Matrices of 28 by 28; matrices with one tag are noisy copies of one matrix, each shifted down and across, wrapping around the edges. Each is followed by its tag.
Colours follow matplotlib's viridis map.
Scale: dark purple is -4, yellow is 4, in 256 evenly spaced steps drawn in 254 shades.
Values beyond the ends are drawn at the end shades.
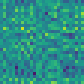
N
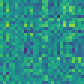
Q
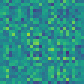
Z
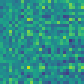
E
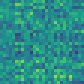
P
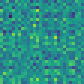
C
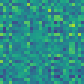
Z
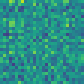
E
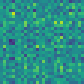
C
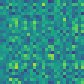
C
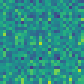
C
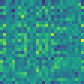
P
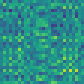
N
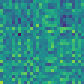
N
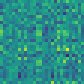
Q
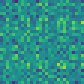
C
